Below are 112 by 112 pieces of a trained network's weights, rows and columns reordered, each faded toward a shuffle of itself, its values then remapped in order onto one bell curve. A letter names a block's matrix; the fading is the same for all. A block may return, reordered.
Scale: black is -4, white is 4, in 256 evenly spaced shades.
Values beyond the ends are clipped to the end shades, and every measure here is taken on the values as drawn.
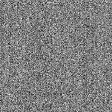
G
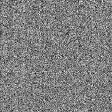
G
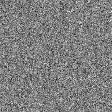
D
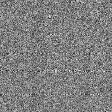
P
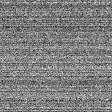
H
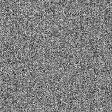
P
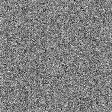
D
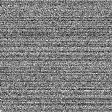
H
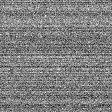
H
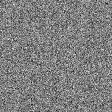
D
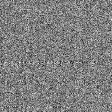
G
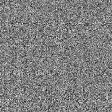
G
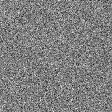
D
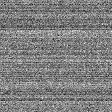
H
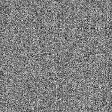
G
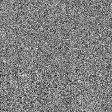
P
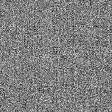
G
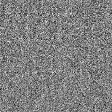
P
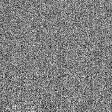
G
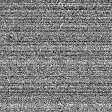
H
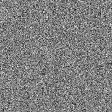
D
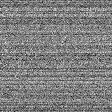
H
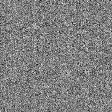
P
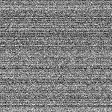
H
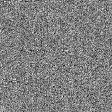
P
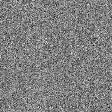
P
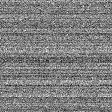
H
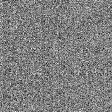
P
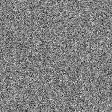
D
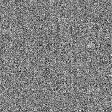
G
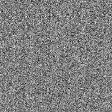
G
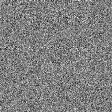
P
